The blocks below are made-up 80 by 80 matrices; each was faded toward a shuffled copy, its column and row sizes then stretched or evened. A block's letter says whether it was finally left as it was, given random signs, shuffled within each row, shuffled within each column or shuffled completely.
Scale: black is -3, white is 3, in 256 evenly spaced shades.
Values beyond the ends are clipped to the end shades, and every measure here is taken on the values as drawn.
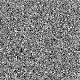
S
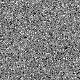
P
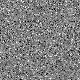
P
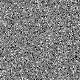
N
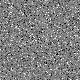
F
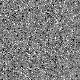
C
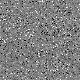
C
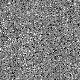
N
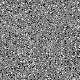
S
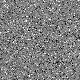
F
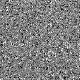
S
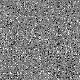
S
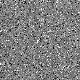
C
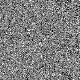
N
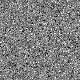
P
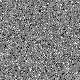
F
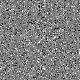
S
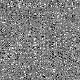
S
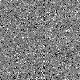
S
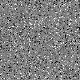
C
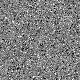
F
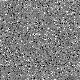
P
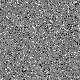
P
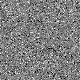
P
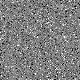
N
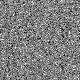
F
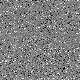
P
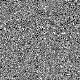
C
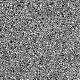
C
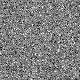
P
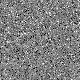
F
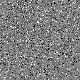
P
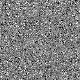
C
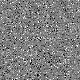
S
